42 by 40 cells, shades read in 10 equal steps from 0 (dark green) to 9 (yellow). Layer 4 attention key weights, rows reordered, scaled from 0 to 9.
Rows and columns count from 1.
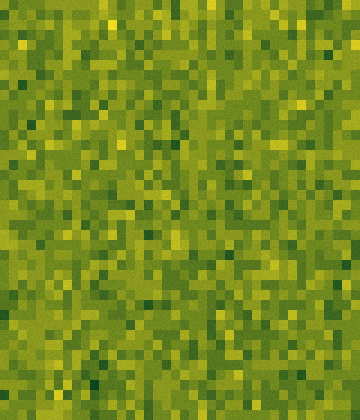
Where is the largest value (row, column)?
3, 13
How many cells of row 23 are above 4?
13
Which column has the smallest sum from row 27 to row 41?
24
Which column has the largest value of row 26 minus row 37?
19
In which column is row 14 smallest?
21
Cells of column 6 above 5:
8
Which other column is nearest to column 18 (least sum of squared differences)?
16
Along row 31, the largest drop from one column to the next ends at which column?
37
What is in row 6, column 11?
3
